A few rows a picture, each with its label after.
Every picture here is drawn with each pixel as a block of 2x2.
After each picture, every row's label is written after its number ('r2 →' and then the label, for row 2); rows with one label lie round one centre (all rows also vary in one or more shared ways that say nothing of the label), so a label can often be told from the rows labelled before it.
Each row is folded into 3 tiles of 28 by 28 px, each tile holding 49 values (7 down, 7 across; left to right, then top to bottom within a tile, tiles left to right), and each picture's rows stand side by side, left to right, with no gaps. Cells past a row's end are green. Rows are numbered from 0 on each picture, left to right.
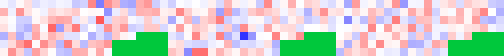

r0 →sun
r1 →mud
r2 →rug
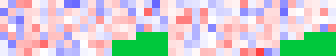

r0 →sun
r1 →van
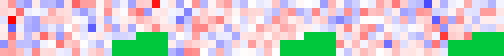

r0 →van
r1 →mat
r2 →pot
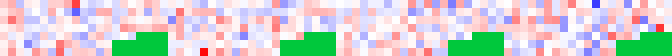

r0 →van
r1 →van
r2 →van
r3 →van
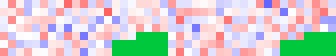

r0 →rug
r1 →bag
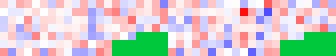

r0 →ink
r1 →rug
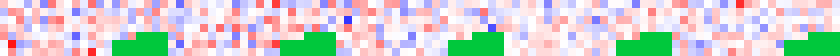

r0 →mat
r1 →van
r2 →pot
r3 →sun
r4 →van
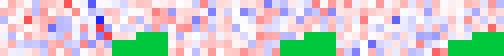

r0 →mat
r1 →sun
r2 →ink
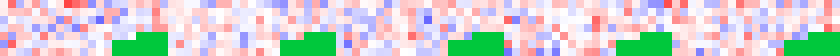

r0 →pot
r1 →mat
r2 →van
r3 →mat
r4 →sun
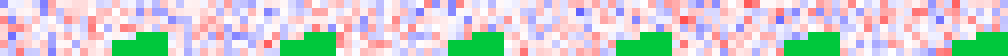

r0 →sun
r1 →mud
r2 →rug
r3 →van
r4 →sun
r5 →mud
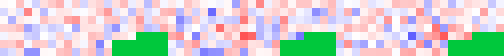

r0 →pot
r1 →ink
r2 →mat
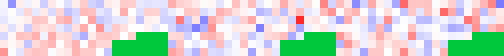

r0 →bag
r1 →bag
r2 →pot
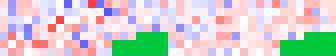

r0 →bag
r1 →mat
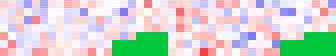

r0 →sun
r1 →sun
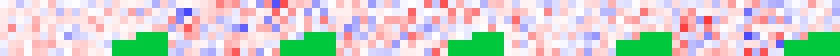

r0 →sun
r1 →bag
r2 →mat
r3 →rug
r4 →rug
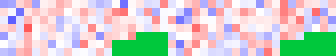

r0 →mat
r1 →sun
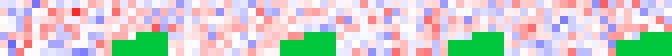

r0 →rug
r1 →pot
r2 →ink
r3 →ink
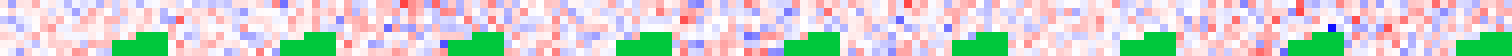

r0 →bag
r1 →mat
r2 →pot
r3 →pot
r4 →mud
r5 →ink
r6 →pot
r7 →bag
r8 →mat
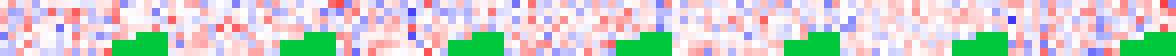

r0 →sun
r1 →van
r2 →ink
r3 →mat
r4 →mat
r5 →mat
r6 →ink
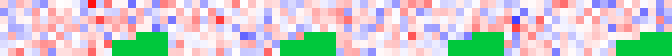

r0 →mat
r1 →mat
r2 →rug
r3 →sun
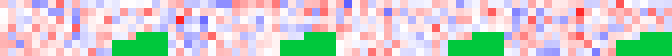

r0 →rug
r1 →van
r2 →pot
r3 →bag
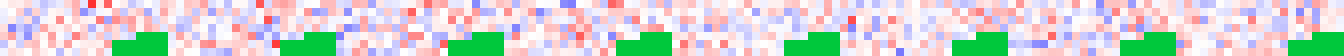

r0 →mat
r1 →ink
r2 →mat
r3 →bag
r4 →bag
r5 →mat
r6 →van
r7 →mud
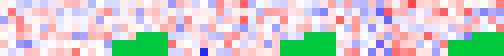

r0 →van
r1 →mat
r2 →van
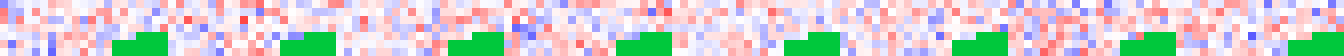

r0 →van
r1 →mat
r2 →mat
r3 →ink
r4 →ink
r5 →mat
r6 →sun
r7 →van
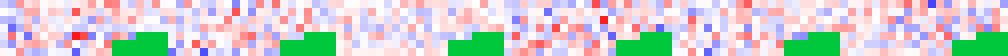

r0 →pot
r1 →rug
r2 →van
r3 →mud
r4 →mat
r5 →pot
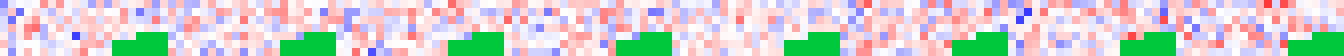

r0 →mud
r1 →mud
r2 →bag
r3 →ink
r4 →sun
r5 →mat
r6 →mud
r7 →ink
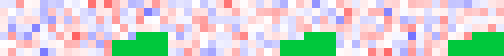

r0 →ink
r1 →rug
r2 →van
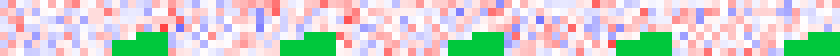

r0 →pot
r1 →van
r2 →ink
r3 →van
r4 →van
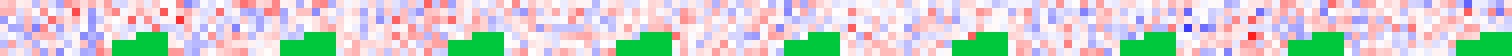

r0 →mat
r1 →van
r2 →rug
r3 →sun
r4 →bag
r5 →rug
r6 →pot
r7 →bag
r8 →van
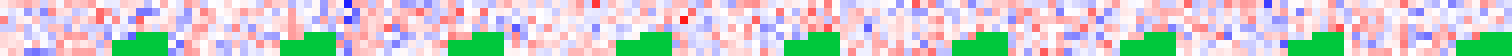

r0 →ink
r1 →van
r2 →bag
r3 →mat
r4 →rug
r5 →pot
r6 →mud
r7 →sun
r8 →mud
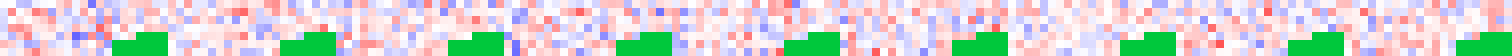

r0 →van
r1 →rug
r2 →mat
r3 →van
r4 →sun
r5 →pot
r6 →mat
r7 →pot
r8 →sun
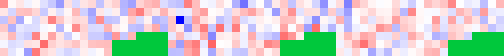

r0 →sun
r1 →ink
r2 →bag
